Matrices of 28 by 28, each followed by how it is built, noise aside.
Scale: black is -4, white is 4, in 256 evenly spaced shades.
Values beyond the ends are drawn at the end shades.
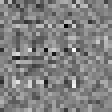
low rank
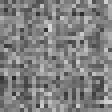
blocks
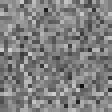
repeating columns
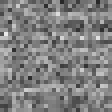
blocks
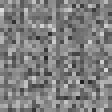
blocks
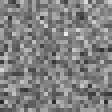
repeating columns
